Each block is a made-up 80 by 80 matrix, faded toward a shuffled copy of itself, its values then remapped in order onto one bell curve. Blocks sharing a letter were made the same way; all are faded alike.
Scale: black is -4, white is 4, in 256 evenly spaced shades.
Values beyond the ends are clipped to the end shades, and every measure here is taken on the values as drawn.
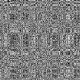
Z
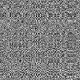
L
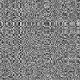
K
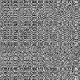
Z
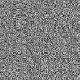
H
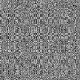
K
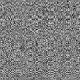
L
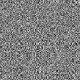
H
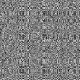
K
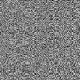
H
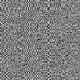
K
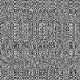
Z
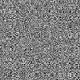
H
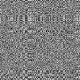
Z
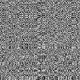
L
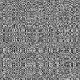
Z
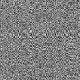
L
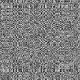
L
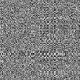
L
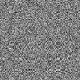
H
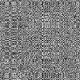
K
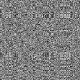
L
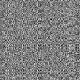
L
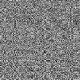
H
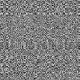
L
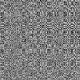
Z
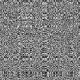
L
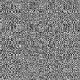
L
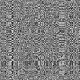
K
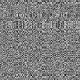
L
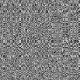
K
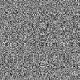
H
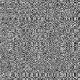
L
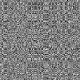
Z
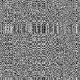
K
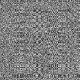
L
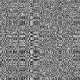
Z
